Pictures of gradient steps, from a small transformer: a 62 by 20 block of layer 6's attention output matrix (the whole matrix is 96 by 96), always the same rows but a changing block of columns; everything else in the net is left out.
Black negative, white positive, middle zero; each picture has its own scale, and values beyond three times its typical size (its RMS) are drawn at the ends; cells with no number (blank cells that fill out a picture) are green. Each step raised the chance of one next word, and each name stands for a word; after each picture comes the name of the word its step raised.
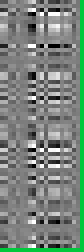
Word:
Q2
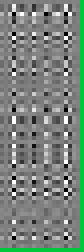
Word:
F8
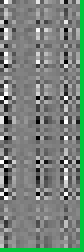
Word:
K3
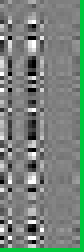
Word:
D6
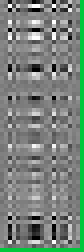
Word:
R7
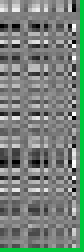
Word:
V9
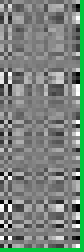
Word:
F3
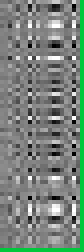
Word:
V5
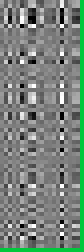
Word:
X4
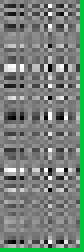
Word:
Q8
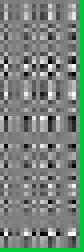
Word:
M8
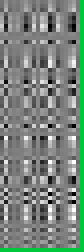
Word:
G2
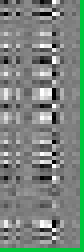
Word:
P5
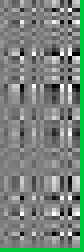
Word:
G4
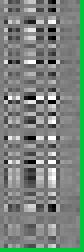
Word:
K3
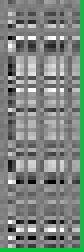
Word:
D6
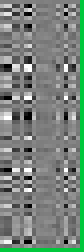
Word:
Q8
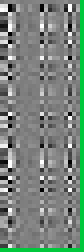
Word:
V9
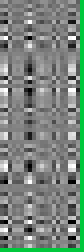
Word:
D6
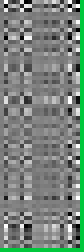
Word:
R7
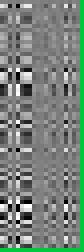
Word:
F3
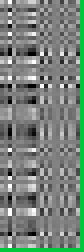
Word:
G4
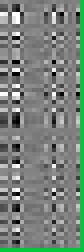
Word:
F8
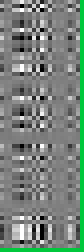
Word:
R7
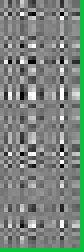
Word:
P5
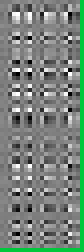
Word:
F8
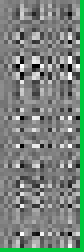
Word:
M8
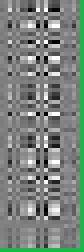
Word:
V9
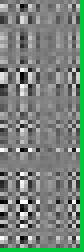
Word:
F3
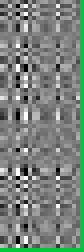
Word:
Q8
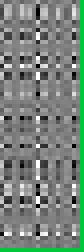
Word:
M8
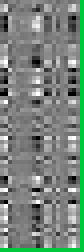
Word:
G2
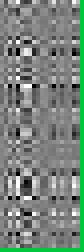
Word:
G4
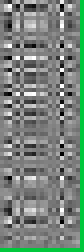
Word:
V5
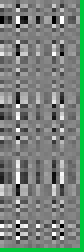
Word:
X4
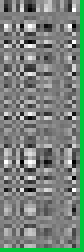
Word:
V9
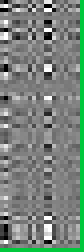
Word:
R7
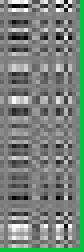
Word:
R7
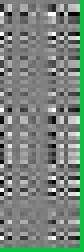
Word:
F8
